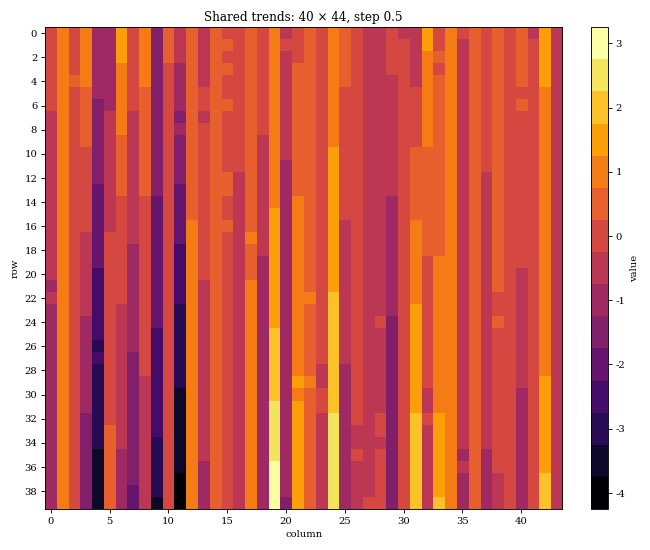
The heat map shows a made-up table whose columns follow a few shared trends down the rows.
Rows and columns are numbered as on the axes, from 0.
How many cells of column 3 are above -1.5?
32
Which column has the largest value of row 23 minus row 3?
31
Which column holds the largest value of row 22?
24
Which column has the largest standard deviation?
11
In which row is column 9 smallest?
39
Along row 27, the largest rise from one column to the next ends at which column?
12
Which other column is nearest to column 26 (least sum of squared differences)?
23
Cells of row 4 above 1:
1
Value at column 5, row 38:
0.5
